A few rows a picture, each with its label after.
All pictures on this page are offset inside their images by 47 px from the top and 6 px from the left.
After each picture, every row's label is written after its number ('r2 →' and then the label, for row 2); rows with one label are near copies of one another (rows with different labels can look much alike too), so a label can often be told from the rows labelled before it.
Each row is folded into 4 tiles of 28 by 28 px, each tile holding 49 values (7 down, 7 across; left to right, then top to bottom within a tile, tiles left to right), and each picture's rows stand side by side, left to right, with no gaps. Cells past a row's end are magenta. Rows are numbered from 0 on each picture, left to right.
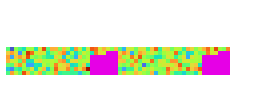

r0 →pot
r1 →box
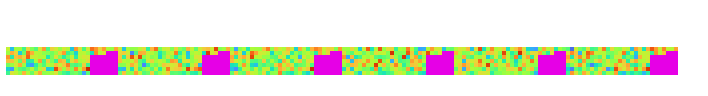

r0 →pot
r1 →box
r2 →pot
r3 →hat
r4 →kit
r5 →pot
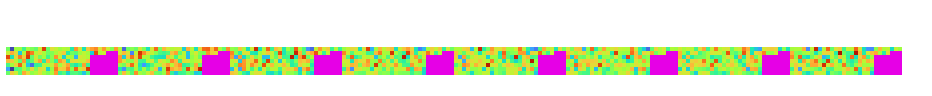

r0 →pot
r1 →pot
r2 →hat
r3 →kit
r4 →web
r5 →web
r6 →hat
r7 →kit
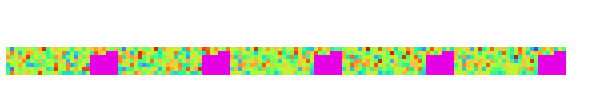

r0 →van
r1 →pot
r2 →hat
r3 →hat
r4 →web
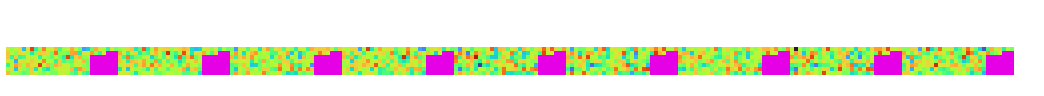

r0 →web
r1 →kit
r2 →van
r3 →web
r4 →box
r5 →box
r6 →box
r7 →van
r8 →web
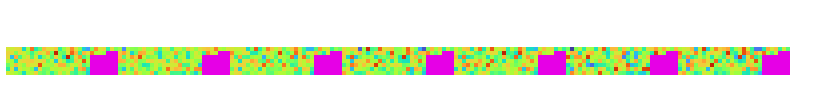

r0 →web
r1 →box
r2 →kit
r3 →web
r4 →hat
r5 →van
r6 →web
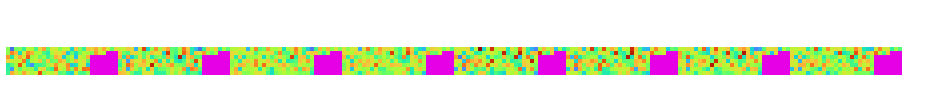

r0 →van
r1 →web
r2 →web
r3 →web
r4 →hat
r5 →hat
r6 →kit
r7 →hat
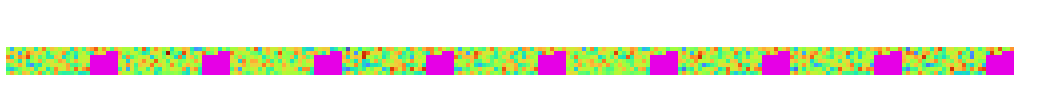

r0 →pot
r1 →kit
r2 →kit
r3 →pot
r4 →pot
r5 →kit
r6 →box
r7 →box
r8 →box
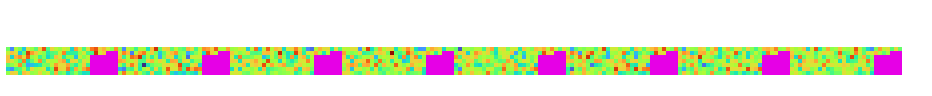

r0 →pot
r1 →box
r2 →kit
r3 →kit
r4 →van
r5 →box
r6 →box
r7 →web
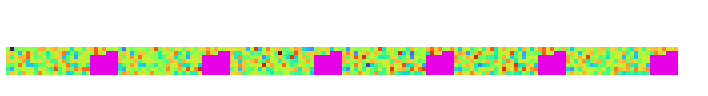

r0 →van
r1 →van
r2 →kit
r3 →box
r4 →box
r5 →box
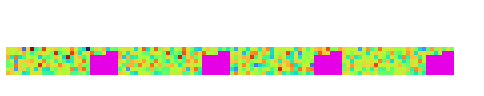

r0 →web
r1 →hat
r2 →box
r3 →web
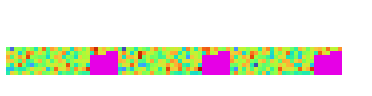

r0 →pot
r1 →pot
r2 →box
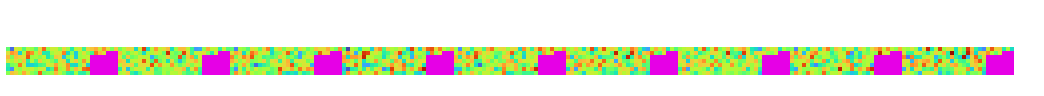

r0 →van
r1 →kit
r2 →box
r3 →pot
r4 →pot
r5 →hat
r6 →kit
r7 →van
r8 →hat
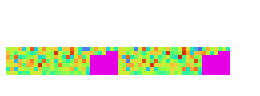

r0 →kit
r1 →web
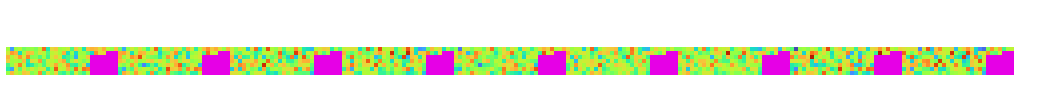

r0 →van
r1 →box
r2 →hat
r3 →kit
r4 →box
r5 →web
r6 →kit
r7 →van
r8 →kit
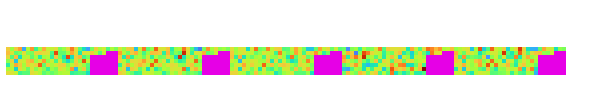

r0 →web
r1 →web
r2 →web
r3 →pot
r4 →kit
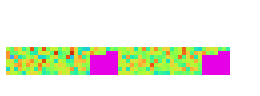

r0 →hat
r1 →hat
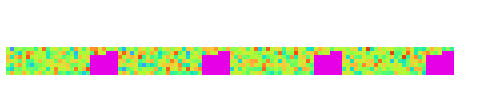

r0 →pot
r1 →box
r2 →hat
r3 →hat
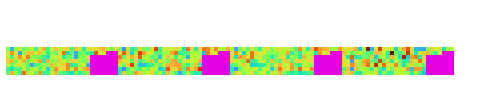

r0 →box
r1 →pot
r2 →pot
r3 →kit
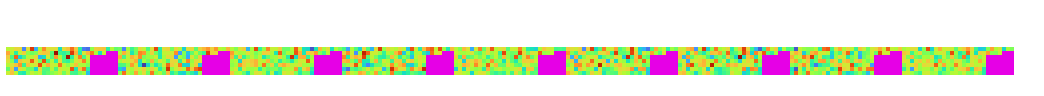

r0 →kit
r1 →van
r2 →web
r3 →pot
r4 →hat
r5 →web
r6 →web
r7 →box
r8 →kit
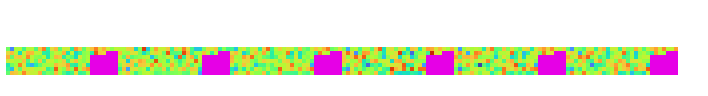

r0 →van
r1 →kit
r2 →box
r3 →box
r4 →box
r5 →box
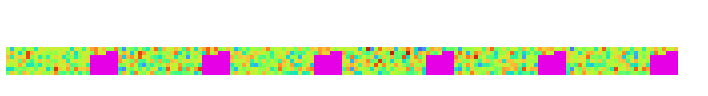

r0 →pot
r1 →pot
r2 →van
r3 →kit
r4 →box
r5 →van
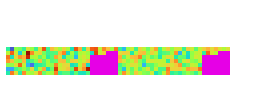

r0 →pot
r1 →box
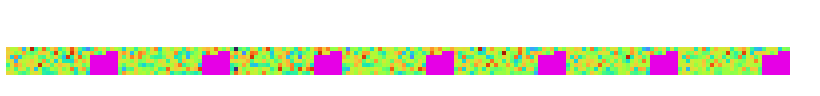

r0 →web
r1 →box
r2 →van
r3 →van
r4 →kit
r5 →web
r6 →kit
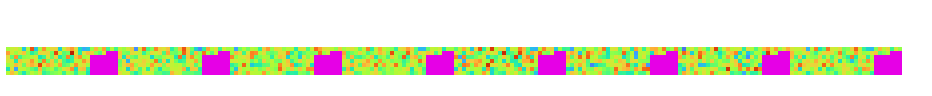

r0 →kit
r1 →web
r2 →van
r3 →kit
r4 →hat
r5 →box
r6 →van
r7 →web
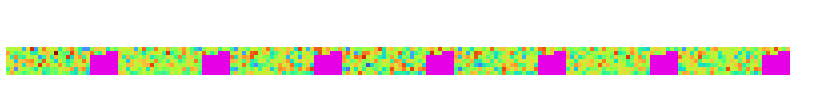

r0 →kit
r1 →web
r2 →pot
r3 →box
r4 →pot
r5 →hat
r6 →van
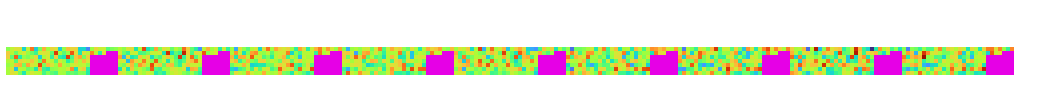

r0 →kit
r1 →hat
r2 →pot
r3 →box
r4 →kit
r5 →van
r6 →pot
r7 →web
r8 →pot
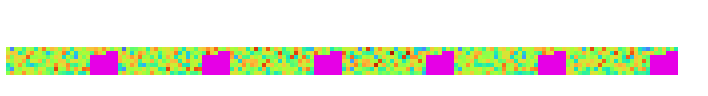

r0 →van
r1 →van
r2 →hat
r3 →kit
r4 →van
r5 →web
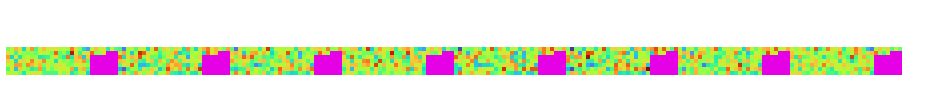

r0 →hat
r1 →pot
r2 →box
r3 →kit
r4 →van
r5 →pot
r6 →box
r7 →web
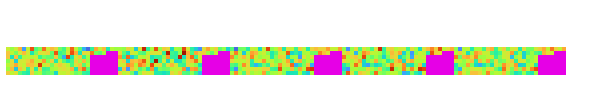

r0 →web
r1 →hat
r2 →van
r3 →van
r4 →van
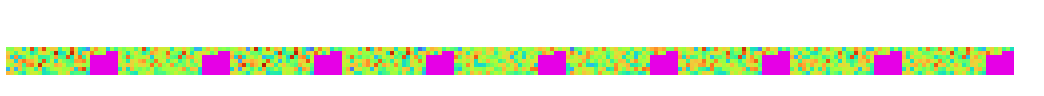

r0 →hat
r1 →kit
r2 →hat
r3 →kit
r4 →van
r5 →van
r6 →hat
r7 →hat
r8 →hat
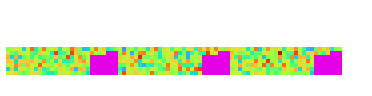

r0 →hat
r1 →van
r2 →kit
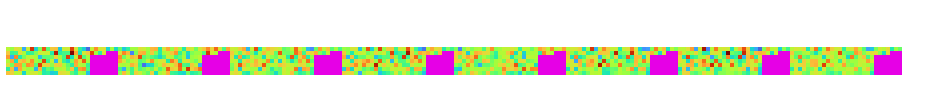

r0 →hat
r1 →box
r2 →web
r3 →hat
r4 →box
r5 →kit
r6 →kit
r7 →kit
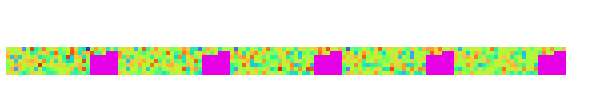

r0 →web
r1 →web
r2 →van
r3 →van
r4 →box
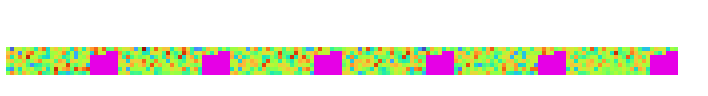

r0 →box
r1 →kit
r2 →hat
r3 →web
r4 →van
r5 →kit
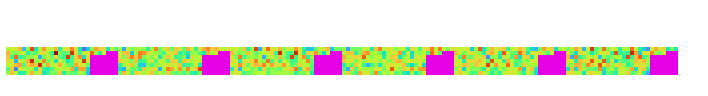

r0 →kit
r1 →pot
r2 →kit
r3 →van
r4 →kit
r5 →hat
